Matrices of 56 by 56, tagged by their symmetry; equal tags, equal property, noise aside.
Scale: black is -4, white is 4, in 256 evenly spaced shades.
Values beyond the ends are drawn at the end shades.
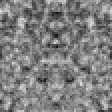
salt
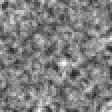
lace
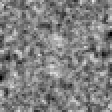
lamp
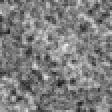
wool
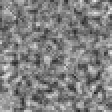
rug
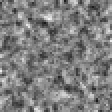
lamp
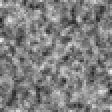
lamp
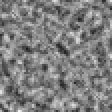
wool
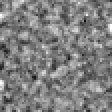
rug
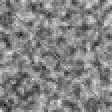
wool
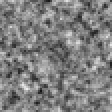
wool
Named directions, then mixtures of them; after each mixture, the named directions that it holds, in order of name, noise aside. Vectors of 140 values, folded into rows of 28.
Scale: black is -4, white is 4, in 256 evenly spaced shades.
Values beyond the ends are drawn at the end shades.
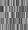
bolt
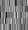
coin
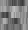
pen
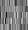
coin.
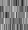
bolt, coin, pen.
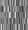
bolt.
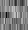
coin, pen.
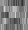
bolt, pen.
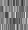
bolt, pen.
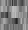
pen.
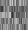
bolt, pen.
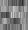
pen.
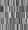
bolt.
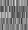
bolt, coin, pen.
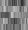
pen.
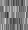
bolt, pen.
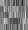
bolt, pen.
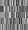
bolt.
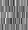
bolt, coin.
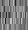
bolt, coin.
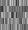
bolt, coin, pen.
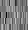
coin.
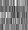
bolt, coin, pen.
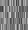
bolt.
